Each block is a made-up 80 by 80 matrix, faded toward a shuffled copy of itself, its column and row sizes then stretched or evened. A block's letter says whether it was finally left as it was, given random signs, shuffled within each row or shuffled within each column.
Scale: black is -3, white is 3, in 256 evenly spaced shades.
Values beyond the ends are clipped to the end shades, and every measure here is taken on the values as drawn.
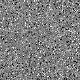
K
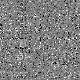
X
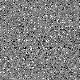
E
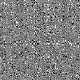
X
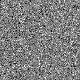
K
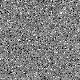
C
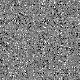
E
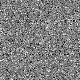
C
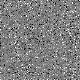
E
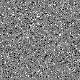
C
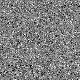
C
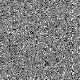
K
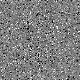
E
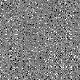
X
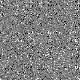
X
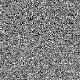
X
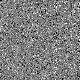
K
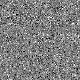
C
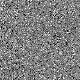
K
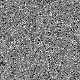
K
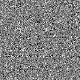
E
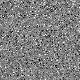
C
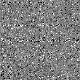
E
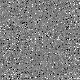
E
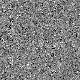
K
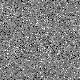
C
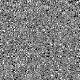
X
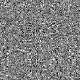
X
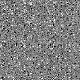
X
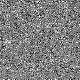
C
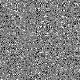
X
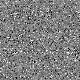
C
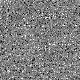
C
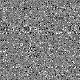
X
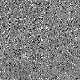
X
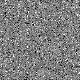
K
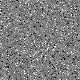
K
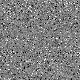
C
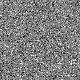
C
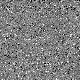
C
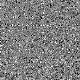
E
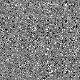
E
